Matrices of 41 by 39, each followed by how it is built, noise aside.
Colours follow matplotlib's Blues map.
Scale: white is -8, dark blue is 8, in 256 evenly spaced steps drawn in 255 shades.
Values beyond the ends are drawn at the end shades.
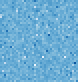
sparse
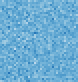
uneven columns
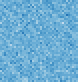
Toeplitz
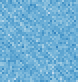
Toeplitz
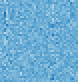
uneven columns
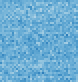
blocks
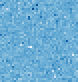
sparse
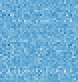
low rank
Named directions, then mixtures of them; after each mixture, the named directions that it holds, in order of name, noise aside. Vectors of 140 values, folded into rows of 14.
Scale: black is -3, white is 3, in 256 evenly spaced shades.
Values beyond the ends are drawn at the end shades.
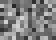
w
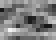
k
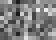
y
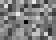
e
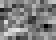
k, w.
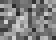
w.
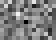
e.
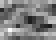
k.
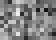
y.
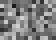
w.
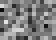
k, w.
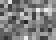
e, y.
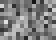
w.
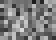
w.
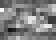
k.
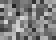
w.
